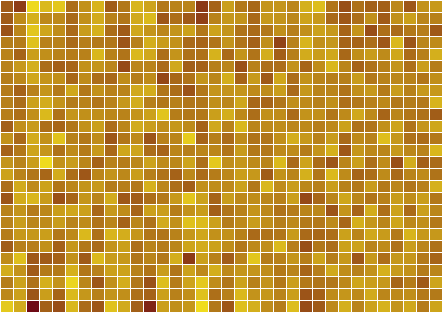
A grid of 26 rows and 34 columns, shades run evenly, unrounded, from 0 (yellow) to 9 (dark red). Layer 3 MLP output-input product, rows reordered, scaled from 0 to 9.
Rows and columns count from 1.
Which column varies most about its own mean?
3
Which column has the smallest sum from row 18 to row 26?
16
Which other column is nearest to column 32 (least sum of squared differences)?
9
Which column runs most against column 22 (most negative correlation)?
31
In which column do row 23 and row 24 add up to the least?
6
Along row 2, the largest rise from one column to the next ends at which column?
13
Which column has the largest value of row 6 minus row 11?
19
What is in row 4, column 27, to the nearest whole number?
5
